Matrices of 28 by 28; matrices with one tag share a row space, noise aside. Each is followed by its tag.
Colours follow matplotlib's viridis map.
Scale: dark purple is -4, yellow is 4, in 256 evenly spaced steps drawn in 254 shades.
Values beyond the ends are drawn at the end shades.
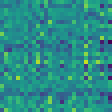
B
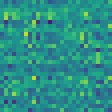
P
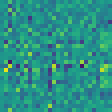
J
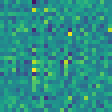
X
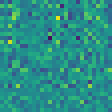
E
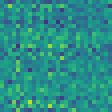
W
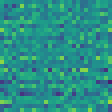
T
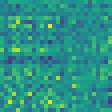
W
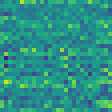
T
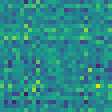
P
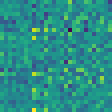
X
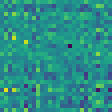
P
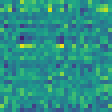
T
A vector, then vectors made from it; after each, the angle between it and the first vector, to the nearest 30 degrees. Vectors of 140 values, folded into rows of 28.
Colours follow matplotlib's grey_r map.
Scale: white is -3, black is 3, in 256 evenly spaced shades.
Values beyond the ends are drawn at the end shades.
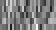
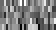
90 degrees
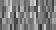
60 degrees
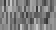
30 degrees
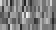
120 degrees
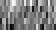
60 degrees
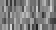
150 degrees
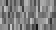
150 degrees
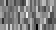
150 degrees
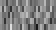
150 degrees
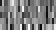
60 degrees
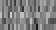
150 degrees
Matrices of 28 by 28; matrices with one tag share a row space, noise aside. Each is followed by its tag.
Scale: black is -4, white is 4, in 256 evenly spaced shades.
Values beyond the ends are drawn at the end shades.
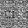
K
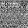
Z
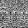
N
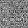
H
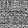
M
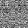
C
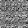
K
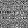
H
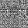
Z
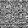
K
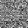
K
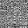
M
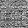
K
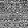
M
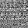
Z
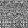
H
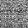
K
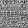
Z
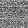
N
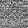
M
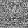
M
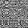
C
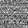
M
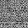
H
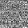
M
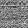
Z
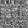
K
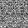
N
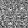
N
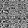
C
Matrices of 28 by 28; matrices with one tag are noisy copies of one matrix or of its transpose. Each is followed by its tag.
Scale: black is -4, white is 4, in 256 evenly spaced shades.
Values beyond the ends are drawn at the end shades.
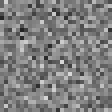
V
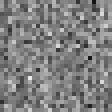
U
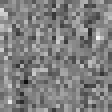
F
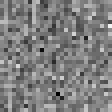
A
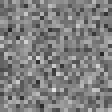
V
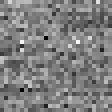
F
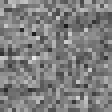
F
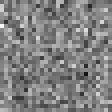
F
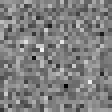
V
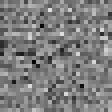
A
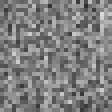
U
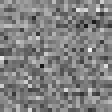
F
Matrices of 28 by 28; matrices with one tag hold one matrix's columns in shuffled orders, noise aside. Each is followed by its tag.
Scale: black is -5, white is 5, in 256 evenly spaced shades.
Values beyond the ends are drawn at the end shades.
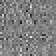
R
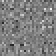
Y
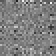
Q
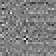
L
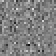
Y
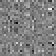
Y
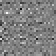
L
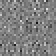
Y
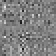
R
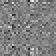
Q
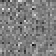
Y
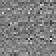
L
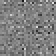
Q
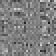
Y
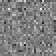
Y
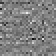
L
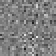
R
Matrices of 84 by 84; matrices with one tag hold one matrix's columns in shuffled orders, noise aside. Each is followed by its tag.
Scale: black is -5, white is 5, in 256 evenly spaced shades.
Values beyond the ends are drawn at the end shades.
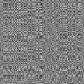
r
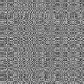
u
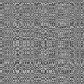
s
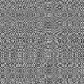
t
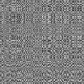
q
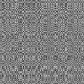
r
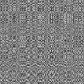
q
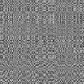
q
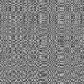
q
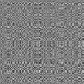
s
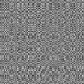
r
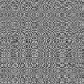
t
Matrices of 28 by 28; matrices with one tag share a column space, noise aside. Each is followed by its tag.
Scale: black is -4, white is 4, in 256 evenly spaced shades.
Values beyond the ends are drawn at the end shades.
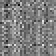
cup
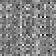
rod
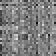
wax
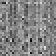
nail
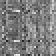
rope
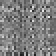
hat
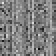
rope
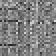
cup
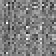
wax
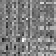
nail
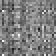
rope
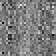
wax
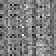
rod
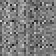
cup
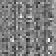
nail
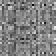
wax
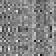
rope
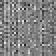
cup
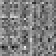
nail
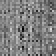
rope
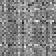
cup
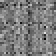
wax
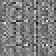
cup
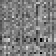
nail
